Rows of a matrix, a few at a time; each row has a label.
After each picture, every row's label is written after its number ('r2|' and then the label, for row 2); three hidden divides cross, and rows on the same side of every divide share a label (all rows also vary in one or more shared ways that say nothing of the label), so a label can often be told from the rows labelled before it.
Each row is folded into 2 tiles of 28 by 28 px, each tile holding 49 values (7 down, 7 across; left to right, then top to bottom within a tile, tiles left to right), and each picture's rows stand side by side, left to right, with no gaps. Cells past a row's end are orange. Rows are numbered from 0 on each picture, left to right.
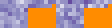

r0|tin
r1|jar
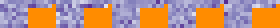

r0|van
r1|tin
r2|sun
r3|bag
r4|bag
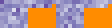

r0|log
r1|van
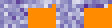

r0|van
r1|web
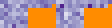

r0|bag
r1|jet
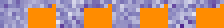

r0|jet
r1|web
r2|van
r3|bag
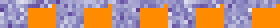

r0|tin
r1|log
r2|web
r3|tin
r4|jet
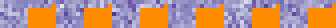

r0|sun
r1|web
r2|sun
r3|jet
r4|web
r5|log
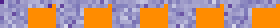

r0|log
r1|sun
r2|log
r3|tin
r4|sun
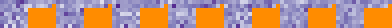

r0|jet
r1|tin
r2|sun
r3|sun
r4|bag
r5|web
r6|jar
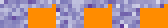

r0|jar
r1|tin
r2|tin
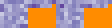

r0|van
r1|jet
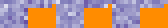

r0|web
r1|jar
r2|bag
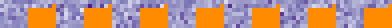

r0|jar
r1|jet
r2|web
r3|jet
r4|sun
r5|sun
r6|tin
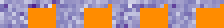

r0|van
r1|jet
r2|web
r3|jet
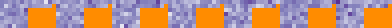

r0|tin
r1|van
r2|sun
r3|tin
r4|sun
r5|van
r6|log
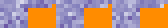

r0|web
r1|jar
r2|web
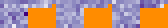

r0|van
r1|sun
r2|jar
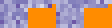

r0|jet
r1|sun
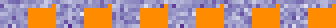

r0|van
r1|bag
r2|bag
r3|sun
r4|log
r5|van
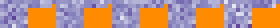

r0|van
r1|tin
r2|log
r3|van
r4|jar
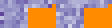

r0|sun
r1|tin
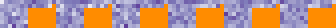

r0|jar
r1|jar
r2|bag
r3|sun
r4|sun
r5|bag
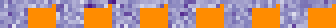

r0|tin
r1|van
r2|log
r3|jet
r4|web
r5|sun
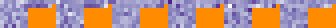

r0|web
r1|jar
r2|log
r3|log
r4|web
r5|van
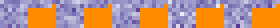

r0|van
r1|log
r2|web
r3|jar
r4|bag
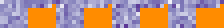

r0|jar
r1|web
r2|bag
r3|jar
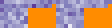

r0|log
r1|tin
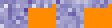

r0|web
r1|log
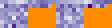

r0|bag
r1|log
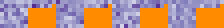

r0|log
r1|log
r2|bag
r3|web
